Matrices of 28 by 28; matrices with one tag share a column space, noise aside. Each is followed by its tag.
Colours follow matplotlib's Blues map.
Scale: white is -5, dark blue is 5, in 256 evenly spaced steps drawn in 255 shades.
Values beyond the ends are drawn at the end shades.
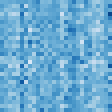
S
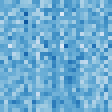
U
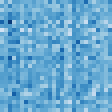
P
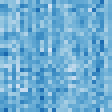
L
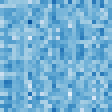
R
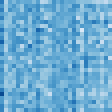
P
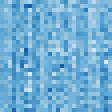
L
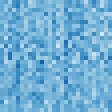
U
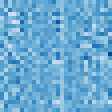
U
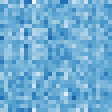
R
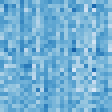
L
